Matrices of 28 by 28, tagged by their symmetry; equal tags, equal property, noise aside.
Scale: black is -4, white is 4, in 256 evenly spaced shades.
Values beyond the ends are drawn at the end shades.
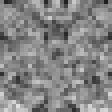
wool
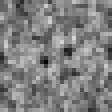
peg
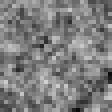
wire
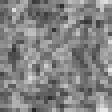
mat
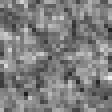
peg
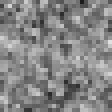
peg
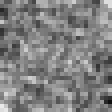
peg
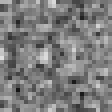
mat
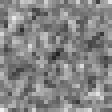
peg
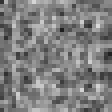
mat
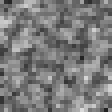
peg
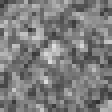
wire
